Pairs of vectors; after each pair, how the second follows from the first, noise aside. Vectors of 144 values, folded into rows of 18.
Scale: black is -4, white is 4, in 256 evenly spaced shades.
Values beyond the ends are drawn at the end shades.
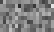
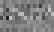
wrapped around, negated, partly zeroed.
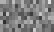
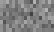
shrunk.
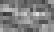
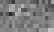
wrapped around, partly zeroed.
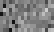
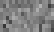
wrapped around, shrunk.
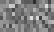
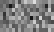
negated.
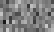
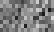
reversed.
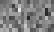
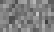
wrapped around, shrunk.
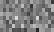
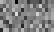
reversed.
